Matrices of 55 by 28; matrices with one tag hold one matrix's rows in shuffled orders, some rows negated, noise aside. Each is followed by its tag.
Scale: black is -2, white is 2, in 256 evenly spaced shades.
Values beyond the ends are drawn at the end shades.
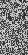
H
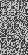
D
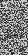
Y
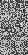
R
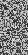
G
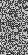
H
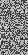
R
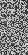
D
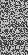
R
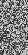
G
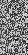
H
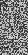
Y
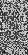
Y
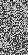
G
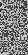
Y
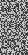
D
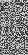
R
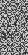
D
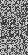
D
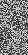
G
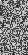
G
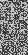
Y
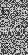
R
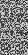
R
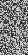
G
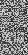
Y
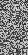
G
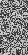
G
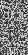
Y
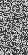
G
